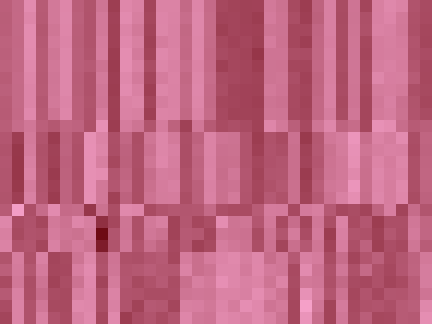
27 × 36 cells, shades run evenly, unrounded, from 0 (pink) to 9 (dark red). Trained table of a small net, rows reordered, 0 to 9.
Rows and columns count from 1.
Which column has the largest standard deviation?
9
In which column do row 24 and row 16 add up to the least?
8
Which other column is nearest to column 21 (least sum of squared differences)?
36
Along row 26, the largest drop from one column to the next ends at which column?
26
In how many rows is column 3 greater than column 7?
10
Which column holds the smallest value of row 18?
2
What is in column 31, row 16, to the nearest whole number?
3
